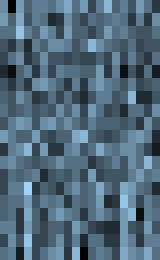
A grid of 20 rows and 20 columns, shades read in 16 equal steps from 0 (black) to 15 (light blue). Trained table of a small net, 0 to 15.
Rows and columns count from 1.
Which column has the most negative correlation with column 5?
4
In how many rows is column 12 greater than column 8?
9
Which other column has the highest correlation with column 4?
16
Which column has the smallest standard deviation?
15
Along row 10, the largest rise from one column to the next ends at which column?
19
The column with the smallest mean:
11
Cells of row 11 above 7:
9
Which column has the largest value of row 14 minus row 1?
2
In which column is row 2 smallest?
7
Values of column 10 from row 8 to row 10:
5 10 8
